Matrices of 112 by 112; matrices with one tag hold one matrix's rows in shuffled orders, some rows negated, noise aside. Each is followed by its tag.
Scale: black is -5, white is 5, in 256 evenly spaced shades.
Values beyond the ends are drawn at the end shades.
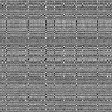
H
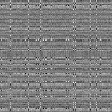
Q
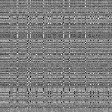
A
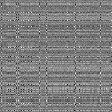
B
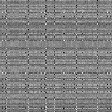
H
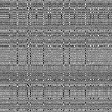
A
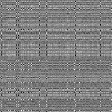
B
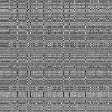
A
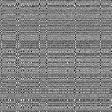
B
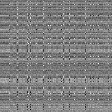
A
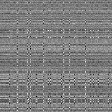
A
